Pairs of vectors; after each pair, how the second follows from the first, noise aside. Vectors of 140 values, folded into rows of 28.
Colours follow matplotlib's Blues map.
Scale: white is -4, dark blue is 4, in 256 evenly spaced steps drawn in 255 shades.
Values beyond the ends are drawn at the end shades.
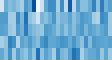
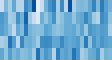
copied.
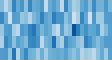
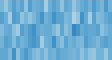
shrunk.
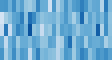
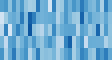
copied.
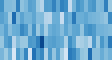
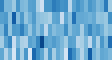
copied.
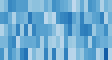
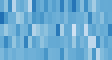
wrapped around, negated, partly zeroed.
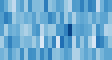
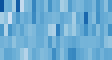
wrapped around, negated, partly zeroed.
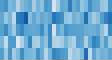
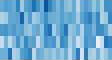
shuffled.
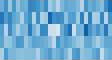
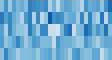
copied.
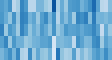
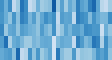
copied.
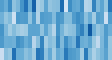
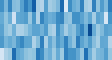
copied.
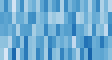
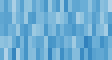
shrunk.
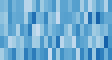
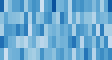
shuffled.
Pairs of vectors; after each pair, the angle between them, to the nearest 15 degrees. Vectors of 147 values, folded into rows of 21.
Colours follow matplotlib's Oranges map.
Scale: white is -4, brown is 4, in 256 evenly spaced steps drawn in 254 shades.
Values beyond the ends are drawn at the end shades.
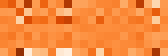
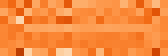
30 degrees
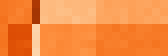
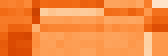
60 degrees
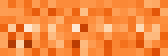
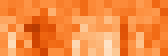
120 degrees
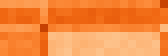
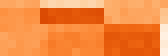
105 degrees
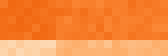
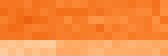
15 degrees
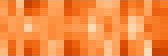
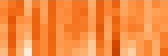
105 degrees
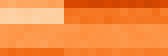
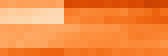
15 degrees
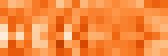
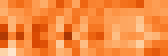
150 degrees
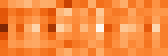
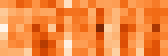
135 degrees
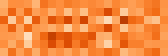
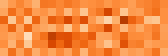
15 degrees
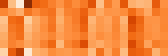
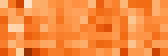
150 degrees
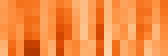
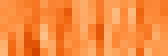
30 degrees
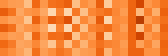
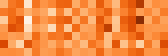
45 degrees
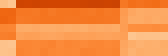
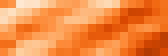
135 degrees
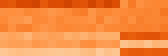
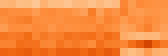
165 degrees
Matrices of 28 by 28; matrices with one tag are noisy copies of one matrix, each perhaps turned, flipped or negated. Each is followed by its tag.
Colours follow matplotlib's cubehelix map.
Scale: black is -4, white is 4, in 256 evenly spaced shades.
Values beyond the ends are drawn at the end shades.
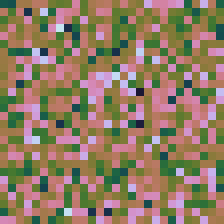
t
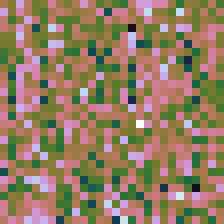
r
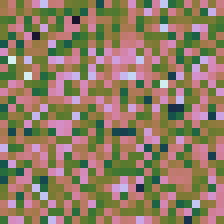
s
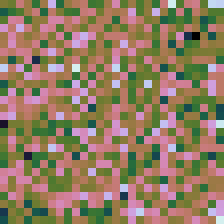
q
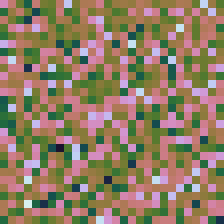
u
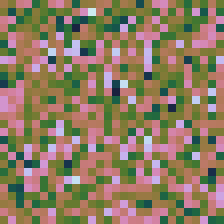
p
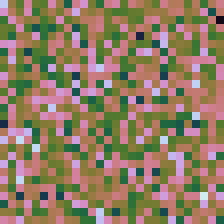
u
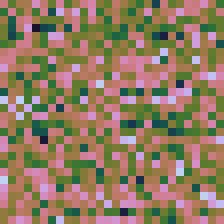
r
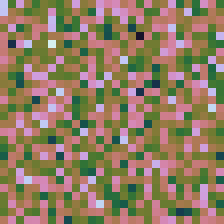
t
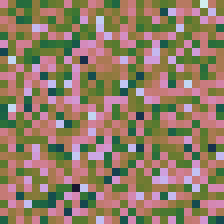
u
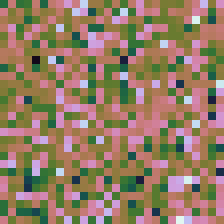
r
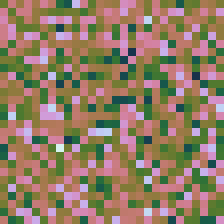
s
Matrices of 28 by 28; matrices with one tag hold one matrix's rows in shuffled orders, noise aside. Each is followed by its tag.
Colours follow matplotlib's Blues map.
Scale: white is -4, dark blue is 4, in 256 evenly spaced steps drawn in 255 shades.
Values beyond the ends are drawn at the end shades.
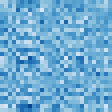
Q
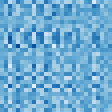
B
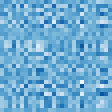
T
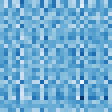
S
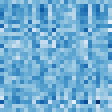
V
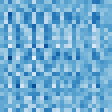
B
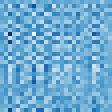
B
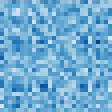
V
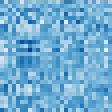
Q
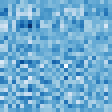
Q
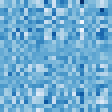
T
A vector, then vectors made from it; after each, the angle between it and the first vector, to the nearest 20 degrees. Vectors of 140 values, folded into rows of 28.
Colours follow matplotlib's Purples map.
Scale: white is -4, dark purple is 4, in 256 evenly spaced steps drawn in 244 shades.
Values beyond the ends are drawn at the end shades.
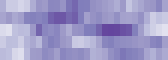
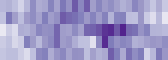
40 degrees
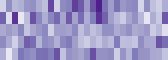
80 degrees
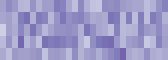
80 degrees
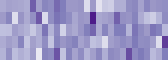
80 degrees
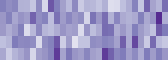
80 degrees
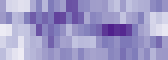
20 degrees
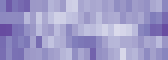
160 degrees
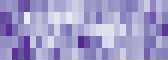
140 degrees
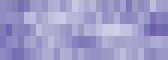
160 degrees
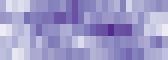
20 degrees
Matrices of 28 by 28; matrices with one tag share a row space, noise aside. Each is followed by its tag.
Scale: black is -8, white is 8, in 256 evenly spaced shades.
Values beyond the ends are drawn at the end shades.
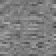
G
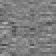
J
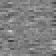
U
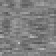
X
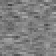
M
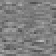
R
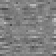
G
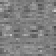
G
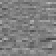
J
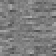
U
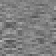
R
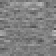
G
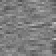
R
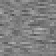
X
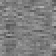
R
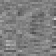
R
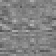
J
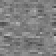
G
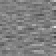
R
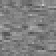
X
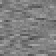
X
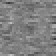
U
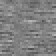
U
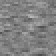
X
